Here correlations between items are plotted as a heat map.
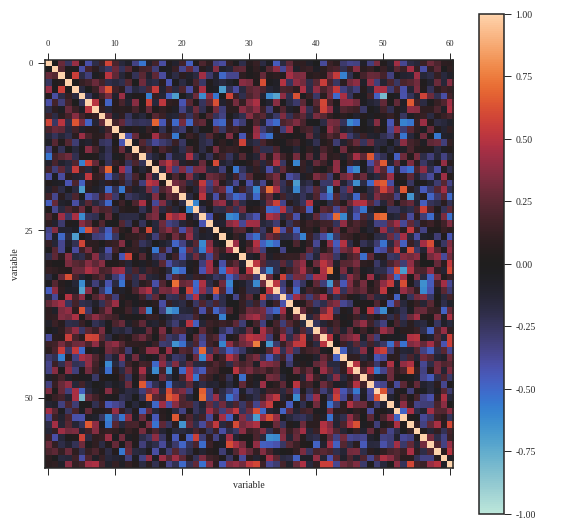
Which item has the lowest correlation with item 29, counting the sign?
47
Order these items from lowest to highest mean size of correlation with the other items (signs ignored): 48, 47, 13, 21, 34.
13, 47, 48, 21, 34
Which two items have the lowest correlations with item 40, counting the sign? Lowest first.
57, 27
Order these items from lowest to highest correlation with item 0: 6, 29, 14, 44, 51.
14, 6, 44, 29, 51
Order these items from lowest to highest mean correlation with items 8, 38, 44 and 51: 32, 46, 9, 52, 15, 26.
26, 9, 15, 52, 46, 32
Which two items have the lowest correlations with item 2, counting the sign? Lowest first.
44, 26
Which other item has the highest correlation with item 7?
41
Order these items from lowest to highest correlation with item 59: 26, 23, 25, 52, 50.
26, 25, 52, 23, 50
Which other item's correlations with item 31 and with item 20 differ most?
42
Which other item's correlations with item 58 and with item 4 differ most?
16
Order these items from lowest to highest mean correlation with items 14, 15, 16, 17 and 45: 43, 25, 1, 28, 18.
28, 1, 18, 43, 25
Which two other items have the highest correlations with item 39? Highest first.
21, 47
